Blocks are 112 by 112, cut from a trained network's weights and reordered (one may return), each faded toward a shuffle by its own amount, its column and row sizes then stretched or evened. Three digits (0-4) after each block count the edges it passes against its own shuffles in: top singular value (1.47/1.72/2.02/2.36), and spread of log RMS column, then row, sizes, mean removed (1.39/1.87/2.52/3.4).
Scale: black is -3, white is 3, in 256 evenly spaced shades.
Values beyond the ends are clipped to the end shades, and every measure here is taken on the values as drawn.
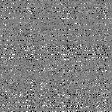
0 2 4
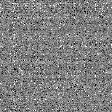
0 2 1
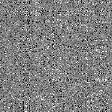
2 2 2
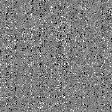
0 3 2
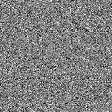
2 0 2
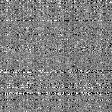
2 0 4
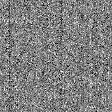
0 1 0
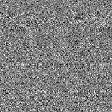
3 0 2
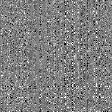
0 4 2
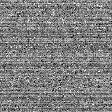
4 0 0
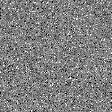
0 1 1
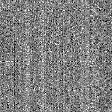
2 1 2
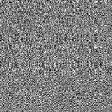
4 2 2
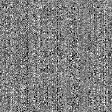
2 3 1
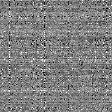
3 3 2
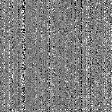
2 4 1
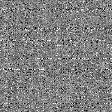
0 1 3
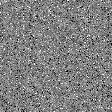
0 1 0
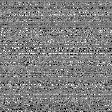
2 0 4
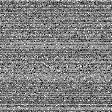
4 0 1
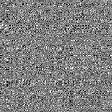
3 0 3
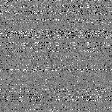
0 0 4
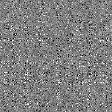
1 3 3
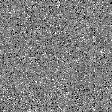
0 1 1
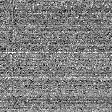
3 0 2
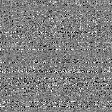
0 1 4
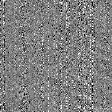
0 4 0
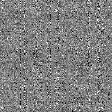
0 4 0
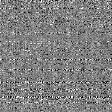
1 0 4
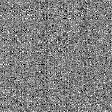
0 0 3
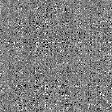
0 3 3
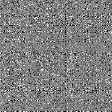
0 2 4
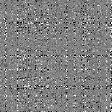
3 4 3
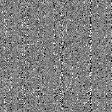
0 4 1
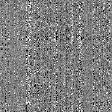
1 4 1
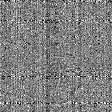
3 0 3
